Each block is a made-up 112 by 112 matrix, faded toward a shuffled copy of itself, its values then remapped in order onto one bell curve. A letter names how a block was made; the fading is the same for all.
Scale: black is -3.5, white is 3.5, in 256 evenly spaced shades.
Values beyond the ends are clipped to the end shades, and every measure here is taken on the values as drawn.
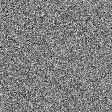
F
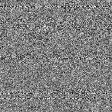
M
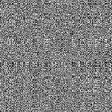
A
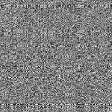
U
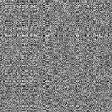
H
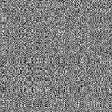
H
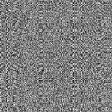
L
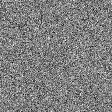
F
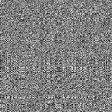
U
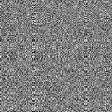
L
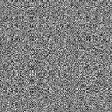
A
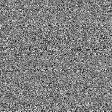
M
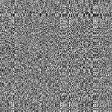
L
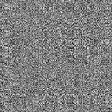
A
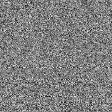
M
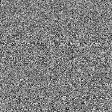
M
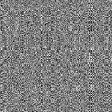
L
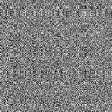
H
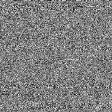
M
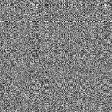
U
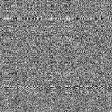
U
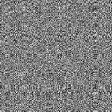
A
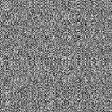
L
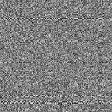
U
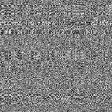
U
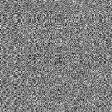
A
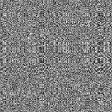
H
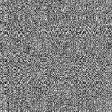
A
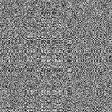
H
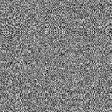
A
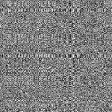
H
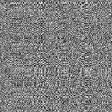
H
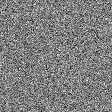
F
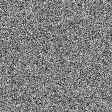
F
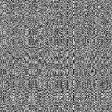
L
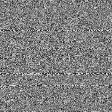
M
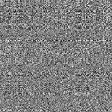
U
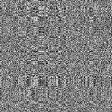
H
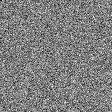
F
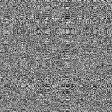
U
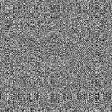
A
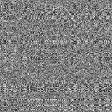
U
